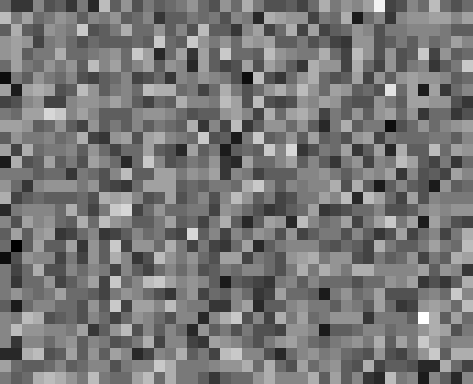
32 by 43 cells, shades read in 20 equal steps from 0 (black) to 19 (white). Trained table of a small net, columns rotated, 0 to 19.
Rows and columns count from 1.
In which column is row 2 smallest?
33
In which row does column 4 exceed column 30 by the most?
28
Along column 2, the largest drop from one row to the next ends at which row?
21
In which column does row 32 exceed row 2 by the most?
36
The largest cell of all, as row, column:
27, 39
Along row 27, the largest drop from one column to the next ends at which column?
23
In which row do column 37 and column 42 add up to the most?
13
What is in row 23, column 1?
9
